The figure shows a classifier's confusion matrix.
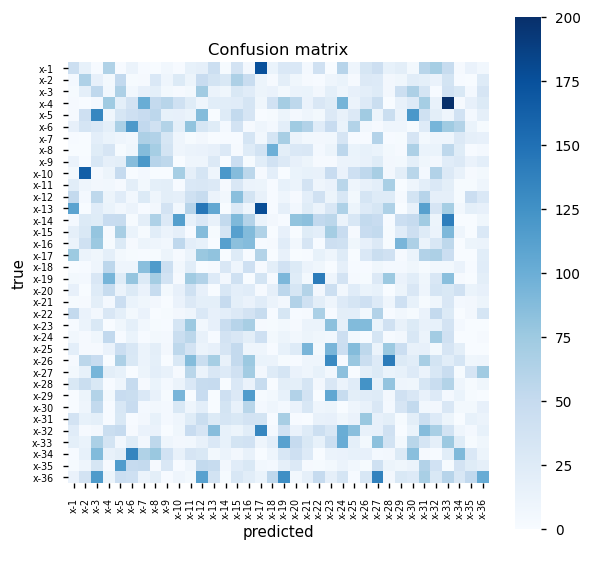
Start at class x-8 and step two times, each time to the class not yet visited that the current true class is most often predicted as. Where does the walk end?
x-7
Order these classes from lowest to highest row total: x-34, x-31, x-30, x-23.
x-30, x-31, x-23, x-34
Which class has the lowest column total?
x-35
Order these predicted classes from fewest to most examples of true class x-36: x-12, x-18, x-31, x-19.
x-18, x-31, x-12, x-19
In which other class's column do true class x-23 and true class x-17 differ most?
x-25
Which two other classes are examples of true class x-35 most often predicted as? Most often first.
x-5, x-31
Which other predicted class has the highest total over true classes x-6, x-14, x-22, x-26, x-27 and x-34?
x-33
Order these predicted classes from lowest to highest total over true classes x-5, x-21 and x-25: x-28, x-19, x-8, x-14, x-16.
x-19, x-16, x-8, x-14, x-28
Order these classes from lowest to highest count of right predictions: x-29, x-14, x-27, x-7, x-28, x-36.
x-27, x-29, x-14, x-7, x-28, x-36
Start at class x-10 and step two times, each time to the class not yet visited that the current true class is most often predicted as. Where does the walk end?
x-15
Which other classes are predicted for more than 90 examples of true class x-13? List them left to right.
x-1, x-12, x-17, x-31
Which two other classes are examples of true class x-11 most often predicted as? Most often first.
x-28, x-24
